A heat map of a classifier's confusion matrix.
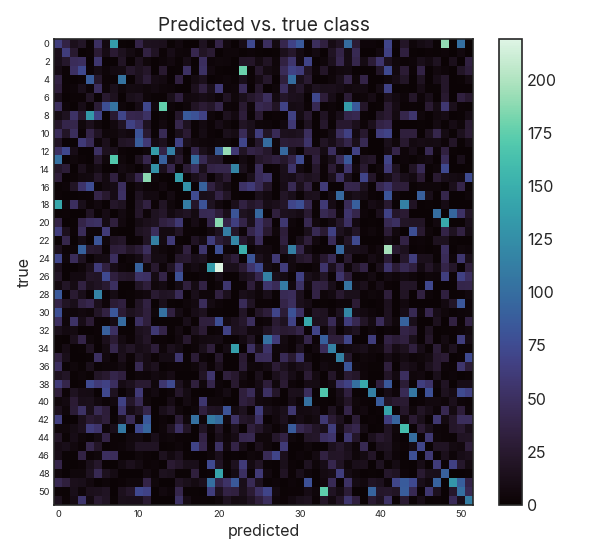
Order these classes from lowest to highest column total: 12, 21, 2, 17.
2, 12, 17, 21
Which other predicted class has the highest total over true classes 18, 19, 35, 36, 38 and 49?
0
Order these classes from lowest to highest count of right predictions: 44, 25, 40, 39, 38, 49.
25, 40, 44, 39, 49, 38
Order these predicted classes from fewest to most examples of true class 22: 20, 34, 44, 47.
44, 47, 20, 34
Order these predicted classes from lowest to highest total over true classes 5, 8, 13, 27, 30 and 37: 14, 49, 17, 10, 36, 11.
49, 14, 10, 11, 17, 36
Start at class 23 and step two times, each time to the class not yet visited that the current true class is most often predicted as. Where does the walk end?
21
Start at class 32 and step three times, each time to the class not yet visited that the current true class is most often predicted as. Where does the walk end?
15
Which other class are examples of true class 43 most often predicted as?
8
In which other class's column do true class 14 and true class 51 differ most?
12
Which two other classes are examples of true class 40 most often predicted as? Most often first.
31, 8
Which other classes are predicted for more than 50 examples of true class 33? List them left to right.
26, 27, 36, 39, 50
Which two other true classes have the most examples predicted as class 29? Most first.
23, 4
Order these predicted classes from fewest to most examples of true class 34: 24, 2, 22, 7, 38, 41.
2, 38, 41, 7, 24, 22
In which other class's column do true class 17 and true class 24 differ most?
35
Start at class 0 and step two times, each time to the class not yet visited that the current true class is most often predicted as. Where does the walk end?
20
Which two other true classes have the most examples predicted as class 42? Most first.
49, 20
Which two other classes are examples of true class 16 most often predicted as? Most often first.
18, 4
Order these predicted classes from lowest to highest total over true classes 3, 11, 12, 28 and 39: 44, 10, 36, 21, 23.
36, 44, 10, 21, 23
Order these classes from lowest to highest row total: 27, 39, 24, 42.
24, 27, 39, 42
